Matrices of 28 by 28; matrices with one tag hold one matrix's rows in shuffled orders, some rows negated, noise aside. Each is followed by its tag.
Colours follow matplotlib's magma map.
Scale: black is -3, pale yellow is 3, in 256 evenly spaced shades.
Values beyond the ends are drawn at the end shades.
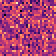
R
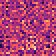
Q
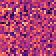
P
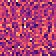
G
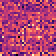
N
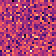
G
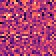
P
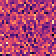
Q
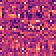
N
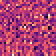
G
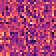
Q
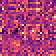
N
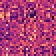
Q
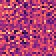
P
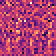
G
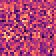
P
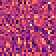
G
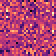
Q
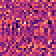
G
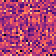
R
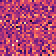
G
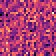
Q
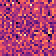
G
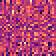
G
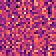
G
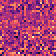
N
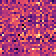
N
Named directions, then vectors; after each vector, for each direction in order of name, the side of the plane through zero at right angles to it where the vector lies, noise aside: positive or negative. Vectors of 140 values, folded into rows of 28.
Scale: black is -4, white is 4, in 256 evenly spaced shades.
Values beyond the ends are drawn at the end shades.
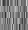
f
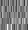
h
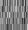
positive, negative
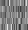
positive, positive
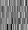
negative, negative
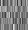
positive, negative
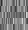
negative, positive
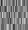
negative, positive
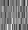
positive, positive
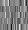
negative, negative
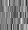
negative, negative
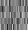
negative, negative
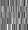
positive, positive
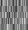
negative, positive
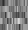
positive, positive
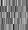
negative, positive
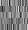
negative, negative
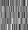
positive, positive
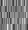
negative, positive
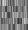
negative, positive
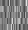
positive, positive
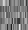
negative, negative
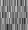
positive, negative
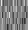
positive, negative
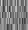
positive, negative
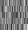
negative, negative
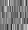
negative, negative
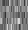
positive, positive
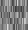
negative, positive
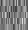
negative, positive
